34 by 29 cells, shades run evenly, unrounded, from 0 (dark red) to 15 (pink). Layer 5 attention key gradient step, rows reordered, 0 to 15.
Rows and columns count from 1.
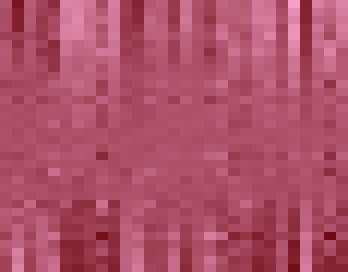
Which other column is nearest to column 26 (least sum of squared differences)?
12
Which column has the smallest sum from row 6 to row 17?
26
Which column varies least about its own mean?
17
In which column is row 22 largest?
5
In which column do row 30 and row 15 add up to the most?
18
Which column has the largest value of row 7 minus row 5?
28
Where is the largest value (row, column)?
1, 25
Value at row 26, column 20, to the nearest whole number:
7
